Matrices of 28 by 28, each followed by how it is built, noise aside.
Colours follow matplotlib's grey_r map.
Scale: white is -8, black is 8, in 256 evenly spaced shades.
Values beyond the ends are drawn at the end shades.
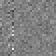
uneven columns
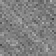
Toeplitz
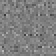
uneven rows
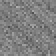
Toeplitz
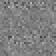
uneven rows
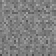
repeating columns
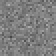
noise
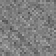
Toeplitz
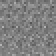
repeating columns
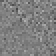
upper triangular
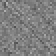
Toeplitz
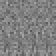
repeating columns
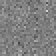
uneven columns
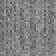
blocks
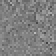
upper triangular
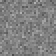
noise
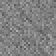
Toeplitz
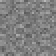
blocks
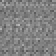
repeating columns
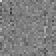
uneven columns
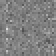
uneven columns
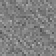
Toeplitz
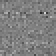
uneven rows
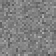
noise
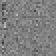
uneven columns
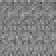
repeating columns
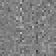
uneven columns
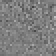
upper triangular
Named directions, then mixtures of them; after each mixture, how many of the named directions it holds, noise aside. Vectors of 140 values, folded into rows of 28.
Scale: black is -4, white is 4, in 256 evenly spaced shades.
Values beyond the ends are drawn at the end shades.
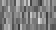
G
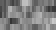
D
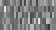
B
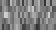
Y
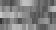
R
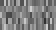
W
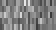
four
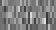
three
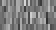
two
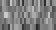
one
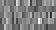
two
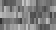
two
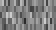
one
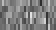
three
